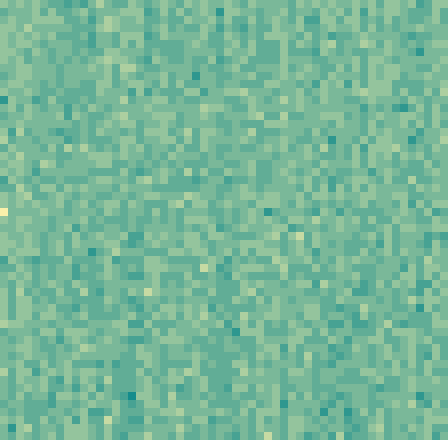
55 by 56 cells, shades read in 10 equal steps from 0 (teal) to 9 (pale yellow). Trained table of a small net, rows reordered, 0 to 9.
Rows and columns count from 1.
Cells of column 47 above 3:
35
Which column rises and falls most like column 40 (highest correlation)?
24
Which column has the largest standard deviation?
1
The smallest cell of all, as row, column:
50, 17
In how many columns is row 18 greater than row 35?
25
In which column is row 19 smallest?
46
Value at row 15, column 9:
2
